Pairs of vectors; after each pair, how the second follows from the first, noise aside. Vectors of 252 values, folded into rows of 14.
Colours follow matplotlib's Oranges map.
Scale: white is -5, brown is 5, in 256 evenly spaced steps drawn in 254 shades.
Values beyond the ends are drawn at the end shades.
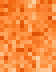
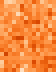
reversed.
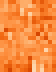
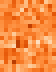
wrapped around, negated.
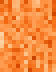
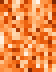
scaled up.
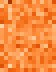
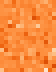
reversed, negated, partly zeroed.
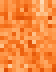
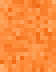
wrapped around, shrunk.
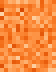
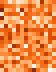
scaled up.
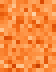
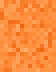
wrapped around, shrunk.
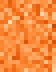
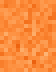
wrapped around, shrunk.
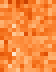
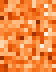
wrapped around, scaled up.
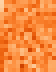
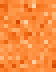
reversed, negated, partly zeroed.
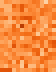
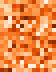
scaled up.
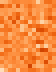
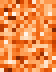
wrapped around, scaled up.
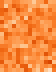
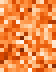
wrapped around, negated, scaled up.
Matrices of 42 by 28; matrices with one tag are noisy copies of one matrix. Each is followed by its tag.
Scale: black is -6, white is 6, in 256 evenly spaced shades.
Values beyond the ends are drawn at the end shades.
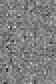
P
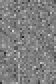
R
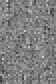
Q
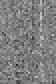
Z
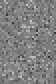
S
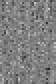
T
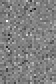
P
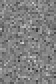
S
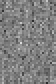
T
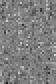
T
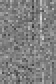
Z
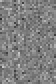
R
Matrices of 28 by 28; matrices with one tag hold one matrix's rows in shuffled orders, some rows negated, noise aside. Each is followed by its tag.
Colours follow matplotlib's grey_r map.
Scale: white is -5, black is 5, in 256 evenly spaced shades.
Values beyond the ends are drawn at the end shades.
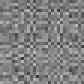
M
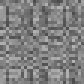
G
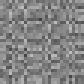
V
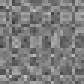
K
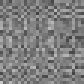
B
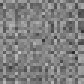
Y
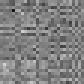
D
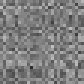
Y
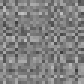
Y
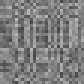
M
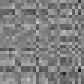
D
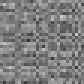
D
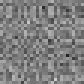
B
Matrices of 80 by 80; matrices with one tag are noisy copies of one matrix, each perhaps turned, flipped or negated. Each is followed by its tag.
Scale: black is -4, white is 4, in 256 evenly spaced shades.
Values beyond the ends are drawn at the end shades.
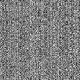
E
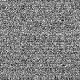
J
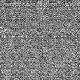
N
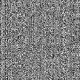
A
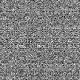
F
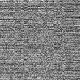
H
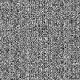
F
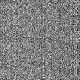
N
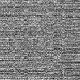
H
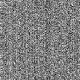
J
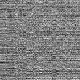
H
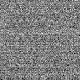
J
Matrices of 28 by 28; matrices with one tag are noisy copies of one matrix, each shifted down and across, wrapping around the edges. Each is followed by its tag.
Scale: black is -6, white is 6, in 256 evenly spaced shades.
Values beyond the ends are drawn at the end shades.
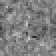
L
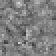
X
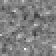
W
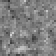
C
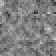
X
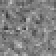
X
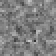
X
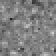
W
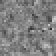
X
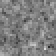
L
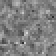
X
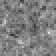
L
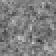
L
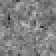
L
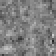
C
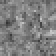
C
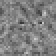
X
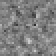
X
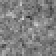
L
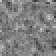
X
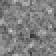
W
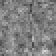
C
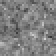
L
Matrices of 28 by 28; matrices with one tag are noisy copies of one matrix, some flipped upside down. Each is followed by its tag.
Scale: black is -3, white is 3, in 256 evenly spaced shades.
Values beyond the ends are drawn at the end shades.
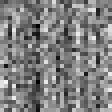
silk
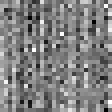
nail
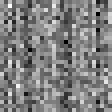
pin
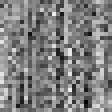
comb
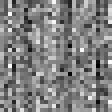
pin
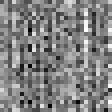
nail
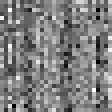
pin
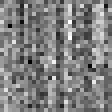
comb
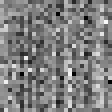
comb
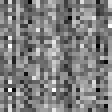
pin
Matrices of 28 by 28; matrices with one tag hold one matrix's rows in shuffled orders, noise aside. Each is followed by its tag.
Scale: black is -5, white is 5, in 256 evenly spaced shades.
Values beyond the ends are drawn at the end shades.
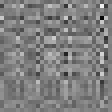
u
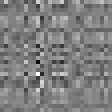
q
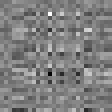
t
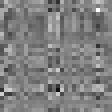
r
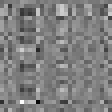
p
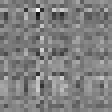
q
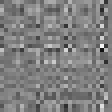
u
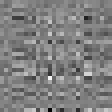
t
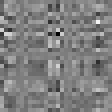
r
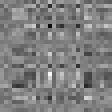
t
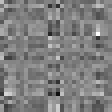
r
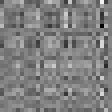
u
